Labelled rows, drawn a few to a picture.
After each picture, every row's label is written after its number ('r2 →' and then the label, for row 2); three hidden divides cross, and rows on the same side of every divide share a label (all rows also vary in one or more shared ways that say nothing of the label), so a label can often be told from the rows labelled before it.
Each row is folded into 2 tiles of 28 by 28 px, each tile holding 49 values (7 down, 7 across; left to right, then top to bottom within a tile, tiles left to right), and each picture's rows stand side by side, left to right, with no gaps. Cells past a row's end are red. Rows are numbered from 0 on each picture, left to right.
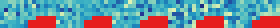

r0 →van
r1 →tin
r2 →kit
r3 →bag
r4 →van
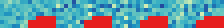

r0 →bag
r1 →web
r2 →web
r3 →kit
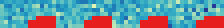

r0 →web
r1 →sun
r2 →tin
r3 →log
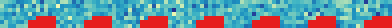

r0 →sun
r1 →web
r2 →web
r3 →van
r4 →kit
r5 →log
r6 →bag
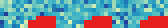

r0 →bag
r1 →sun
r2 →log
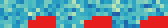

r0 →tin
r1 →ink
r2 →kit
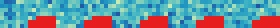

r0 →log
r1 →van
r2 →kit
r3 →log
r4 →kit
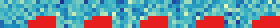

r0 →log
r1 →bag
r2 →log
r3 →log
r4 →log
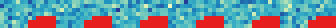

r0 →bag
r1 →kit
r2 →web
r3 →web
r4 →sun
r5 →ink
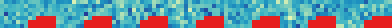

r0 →log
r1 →kit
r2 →ink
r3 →bag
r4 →web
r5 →ink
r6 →sun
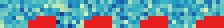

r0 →tin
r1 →bag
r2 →bag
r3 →web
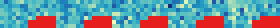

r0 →log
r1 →web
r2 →tin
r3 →ink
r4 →ink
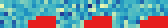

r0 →log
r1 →bag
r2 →sun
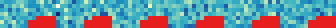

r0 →ink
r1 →van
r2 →bag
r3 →kit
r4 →ink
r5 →bag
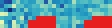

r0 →tin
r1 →kit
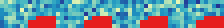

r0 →bag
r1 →log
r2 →bag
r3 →sun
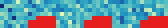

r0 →ink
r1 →tin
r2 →van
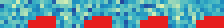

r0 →ink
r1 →tin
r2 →kit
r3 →ink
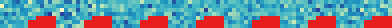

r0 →web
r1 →bag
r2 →kit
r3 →log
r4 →van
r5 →bag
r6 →van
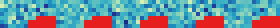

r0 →log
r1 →bag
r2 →kit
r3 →log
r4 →bag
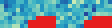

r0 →web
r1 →kit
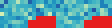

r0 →bag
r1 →bag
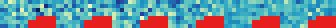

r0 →bag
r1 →web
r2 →log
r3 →van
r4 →kit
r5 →tin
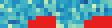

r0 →van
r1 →sun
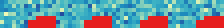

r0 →van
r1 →bag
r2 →web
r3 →van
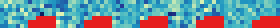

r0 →bag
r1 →van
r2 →web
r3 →ink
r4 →tin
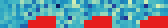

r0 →kit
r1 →ink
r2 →ink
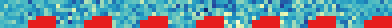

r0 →bag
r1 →web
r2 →van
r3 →log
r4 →sun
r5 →van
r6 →tin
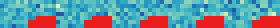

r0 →ink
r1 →log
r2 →log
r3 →kit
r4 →bag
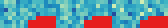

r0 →tin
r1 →ink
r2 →van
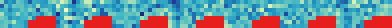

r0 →bag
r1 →van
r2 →log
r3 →web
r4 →tin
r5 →log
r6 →kit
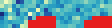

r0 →tin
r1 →van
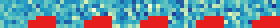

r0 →van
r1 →van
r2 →sun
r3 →log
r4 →tin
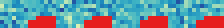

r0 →log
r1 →sun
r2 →van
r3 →kit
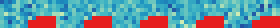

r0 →van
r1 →web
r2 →ink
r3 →sun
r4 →kit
